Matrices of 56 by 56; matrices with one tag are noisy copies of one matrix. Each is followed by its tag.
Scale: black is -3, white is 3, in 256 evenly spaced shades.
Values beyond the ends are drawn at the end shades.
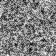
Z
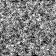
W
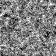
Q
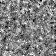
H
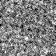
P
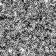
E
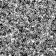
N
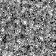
H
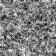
E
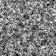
W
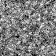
W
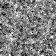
N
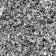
Z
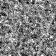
N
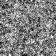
N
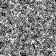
N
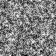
N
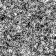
E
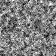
Q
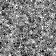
N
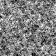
W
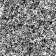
Z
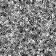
N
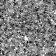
P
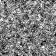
W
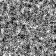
H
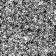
P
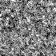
Q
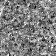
Z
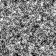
W
